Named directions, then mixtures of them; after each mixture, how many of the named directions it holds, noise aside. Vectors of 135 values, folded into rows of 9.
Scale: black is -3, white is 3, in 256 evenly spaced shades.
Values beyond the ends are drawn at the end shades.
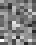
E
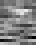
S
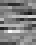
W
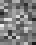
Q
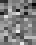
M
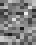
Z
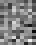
two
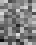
three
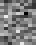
two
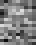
three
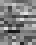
two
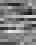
one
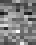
three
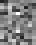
two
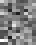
three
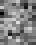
four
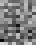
four
